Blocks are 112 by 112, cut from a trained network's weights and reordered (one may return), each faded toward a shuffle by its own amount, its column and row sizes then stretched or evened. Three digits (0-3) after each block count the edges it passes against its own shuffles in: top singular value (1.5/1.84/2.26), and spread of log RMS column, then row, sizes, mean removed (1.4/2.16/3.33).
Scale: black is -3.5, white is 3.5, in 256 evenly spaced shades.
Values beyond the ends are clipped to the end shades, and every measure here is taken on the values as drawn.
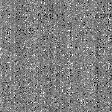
1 2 1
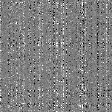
2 3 1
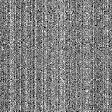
3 1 1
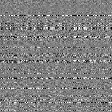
3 0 3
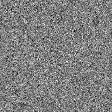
1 1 0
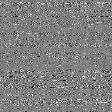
0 0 3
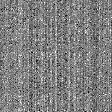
3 1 1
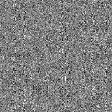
1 2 0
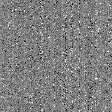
0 2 0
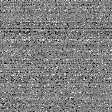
2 0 2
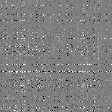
1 2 3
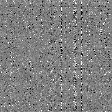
1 2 0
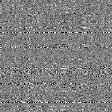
3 1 3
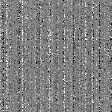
3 3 1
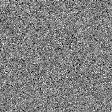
0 0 1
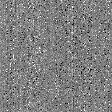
0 2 0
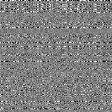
3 0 3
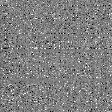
0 1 2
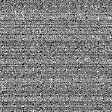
3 2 1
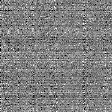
3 2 1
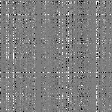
3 3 2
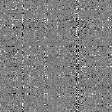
1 3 2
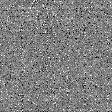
0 1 0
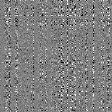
2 3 2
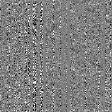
1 3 1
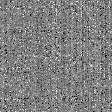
1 1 1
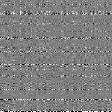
3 1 3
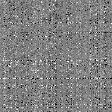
1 2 2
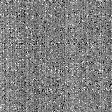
2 0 1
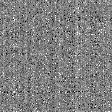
1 1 1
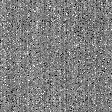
1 0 0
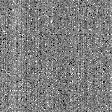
2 0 1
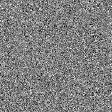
0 1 1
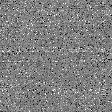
0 0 1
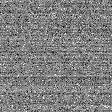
2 0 0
